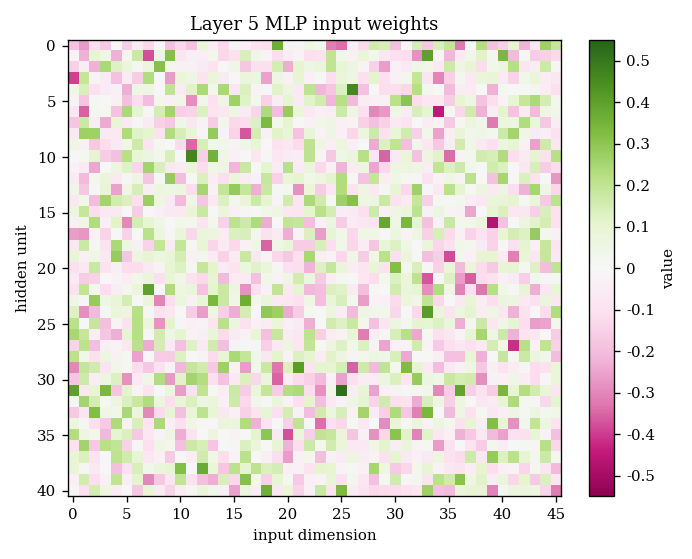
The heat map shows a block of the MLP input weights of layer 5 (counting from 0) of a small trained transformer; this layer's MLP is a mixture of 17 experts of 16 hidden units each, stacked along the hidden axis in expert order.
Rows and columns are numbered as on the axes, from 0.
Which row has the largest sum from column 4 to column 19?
38
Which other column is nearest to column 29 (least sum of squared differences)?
17
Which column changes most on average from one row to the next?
7
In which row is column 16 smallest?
8
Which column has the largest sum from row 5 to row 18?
40
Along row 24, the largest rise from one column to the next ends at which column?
33
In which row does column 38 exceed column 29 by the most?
10
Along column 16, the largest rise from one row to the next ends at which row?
23
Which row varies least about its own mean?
15
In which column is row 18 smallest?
18
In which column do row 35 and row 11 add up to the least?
28
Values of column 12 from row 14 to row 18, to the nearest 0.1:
-0.2 0.2 -0.1 0.1 0.1
